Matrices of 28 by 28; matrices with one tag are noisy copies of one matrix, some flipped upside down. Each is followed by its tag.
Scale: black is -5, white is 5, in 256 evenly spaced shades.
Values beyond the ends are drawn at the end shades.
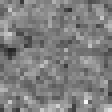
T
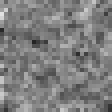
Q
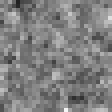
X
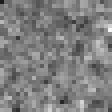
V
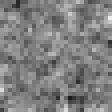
X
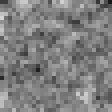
Q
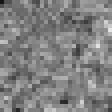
V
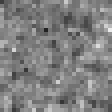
V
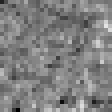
V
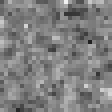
X
